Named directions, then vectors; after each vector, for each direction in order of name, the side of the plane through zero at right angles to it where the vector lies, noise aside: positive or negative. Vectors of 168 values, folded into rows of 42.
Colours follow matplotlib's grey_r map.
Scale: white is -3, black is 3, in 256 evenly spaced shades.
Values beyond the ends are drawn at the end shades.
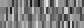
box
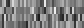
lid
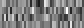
positive, positive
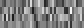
negative, negative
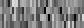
negative, positive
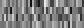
positive, positive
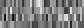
negative, negative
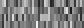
positive, positive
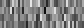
negative, positive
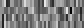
positive, positive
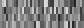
positive, positive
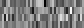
negative, negative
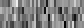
negative, positive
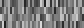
positive, negative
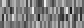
positive, positive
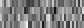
positive, negative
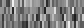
negative, positive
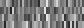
positive, negative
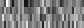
positive, negative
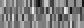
positive, positive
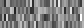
negative, negative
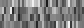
negative, positive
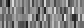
negative, positive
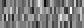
negative, negative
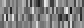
positive, positive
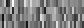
negative, positive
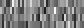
negative, positive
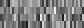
negative, positive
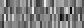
positive, positive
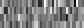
positive, positive
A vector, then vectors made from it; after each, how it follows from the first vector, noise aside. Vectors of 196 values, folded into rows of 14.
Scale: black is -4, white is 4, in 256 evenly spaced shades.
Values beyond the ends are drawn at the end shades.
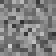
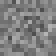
wrapped around, negated, shrunk.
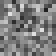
reversed, negated.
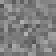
negated, shrunk.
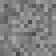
reversed, shrunk.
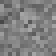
reversed, shrunk.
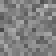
wrapped around, negated, shrunk.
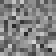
copied.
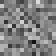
sign-scrambled.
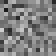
wrapped around.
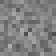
shrunk.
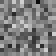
sign-scrambled.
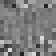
wrapped around, negated, partly zeroed.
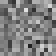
wrapped around.
